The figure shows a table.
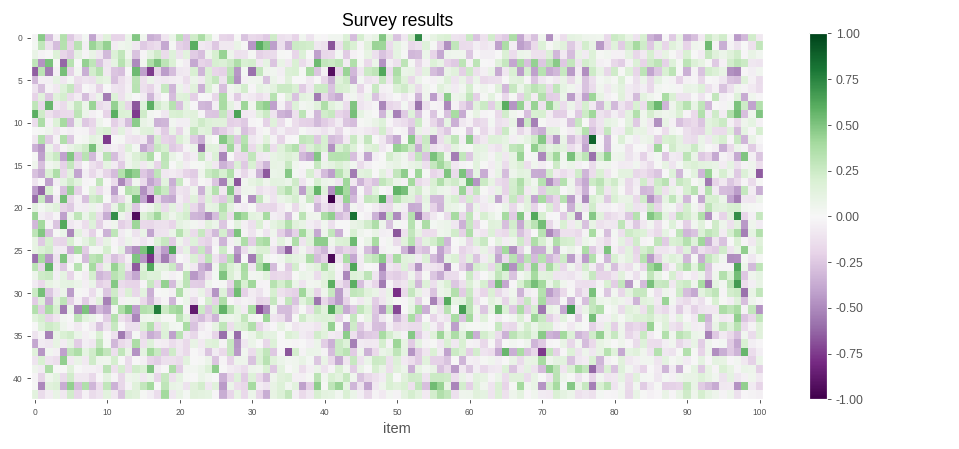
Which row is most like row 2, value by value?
20
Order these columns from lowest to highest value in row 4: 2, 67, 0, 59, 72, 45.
0, 2, 67, 72, 59, 45
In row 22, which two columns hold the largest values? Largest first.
4, 70
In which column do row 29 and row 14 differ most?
97
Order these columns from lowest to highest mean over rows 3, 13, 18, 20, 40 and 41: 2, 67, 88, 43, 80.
80, 88, 43, 2, 67
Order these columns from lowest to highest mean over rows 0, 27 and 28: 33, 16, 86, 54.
33, 54, 86, 16
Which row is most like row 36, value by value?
5
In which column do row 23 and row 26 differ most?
41
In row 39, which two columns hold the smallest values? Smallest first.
77, 58
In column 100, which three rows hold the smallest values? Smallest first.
16, 32, 18
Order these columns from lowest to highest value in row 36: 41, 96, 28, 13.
28, 41, 96, 13
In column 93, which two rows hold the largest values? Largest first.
1, 16
